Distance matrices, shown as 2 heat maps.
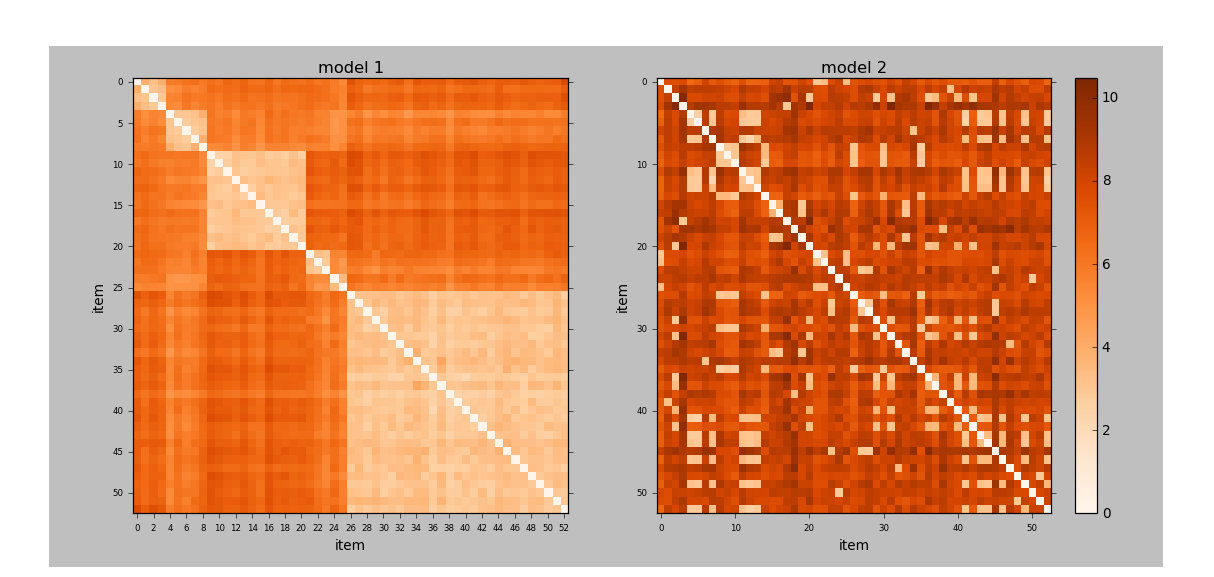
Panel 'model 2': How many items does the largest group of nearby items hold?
12
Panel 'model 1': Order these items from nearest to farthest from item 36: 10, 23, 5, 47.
47, 23, 5, 10
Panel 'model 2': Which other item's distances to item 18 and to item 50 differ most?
24
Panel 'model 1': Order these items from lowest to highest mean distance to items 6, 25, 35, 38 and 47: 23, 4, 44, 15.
44, 4, 23, 15
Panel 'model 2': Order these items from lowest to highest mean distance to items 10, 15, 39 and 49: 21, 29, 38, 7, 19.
19, 7, 21, 29, 38
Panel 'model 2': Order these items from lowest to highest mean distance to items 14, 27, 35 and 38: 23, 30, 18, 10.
10, 30, 23, 18
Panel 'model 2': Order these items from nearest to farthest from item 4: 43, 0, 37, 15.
43, 0, 37, 15
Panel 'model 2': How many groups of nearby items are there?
13
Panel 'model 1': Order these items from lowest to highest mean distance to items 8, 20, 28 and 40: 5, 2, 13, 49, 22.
49, 5, 13, 22, 2
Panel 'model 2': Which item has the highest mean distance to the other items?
3
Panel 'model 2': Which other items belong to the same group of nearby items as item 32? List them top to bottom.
47
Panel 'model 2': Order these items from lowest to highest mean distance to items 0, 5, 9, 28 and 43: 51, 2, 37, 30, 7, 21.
7, 21, 30, 37, 2, 51
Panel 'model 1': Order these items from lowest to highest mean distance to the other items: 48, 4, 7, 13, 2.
48, 4, 7, 13, 2
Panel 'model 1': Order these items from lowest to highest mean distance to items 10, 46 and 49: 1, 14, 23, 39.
39, 14, 23, 1
